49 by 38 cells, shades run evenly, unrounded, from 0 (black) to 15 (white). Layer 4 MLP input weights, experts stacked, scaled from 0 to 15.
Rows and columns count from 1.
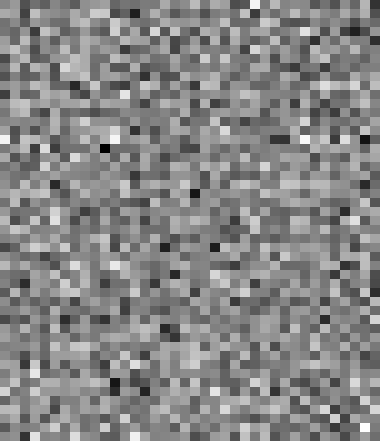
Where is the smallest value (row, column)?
17, 11
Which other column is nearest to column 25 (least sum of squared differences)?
19
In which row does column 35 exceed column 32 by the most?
5
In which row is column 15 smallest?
44
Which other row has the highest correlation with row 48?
27
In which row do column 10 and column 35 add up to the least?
24
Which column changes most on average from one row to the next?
37
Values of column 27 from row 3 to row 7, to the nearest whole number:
12 10 7 10 9
